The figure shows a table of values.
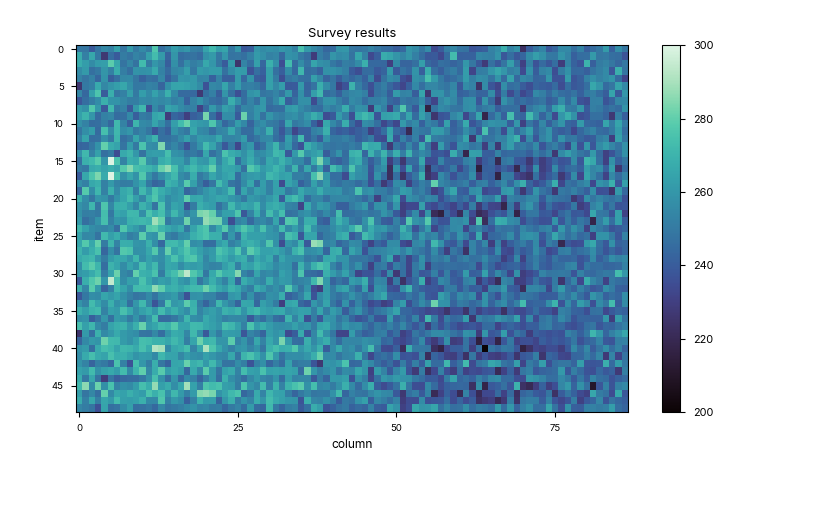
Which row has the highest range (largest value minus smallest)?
40
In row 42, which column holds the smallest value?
38
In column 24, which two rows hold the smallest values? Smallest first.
23, 4
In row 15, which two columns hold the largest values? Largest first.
5, 38
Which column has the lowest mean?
70
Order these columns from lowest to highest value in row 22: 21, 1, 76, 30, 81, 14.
76, 1, 14, 81, 30, 21
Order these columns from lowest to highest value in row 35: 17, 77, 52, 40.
52, 77, 17, 40
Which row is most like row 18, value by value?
34
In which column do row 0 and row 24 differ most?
26
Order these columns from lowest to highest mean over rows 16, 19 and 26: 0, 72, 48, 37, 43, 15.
48, 0, 72, 43, 37, 15
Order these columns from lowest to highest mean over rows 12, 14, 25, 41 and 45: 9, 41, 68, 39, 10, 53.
53, 68, 39, 41, 9, 10
